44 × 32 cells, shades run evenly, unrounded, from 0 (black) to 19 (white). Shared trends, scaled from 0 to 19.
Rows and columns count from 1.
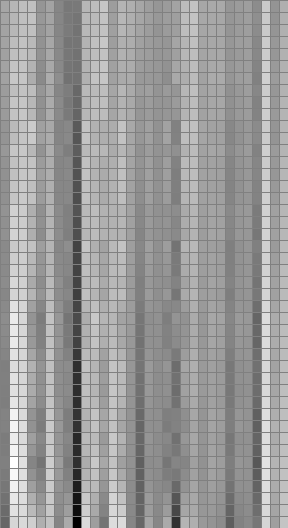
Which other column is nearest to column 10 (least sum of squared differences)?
14
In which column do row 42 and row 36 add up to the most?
2
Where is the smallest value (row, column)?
44, 9
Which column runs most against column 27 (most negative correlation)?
8
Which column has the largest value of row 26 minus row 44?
20
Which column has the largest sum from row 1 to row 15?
30
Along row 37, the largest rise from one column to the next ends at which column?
10
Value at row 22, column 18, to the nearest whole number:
11
